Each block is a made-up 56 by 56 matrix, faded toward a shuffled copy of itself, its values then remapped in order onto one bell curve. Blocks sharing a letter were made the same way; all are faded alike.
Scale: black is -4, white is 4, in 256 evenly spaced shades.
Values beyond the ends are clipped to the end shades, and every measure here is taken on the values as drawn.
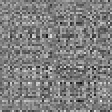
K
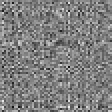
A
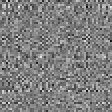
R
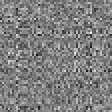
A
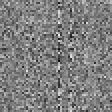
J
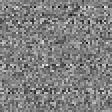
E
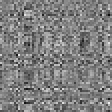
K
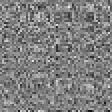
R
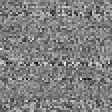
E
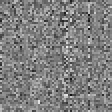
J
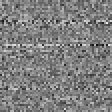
E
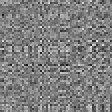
K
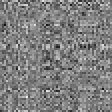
R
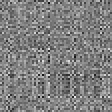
K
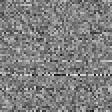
E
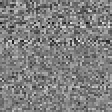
E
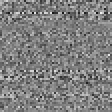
E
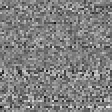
E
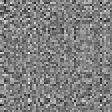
A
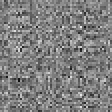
R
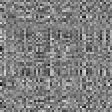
K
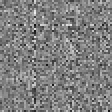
J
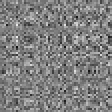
K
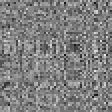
R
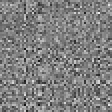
A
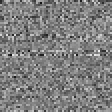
E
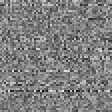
E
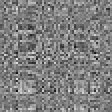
K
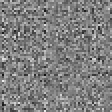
J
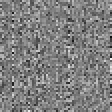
J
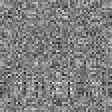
A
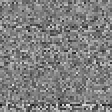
E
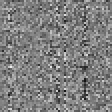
J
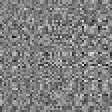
K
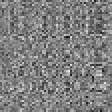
R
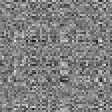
A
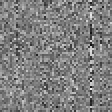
J
